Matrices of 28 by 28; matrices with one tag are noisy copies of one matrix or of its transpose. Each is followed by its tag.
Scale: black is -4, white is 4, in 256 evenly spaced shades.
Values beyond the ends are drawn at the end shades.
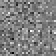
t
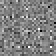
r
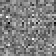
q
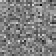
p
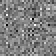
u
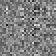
u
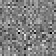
u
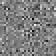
u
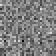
p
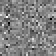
q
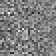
t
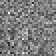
t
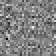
q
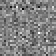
q
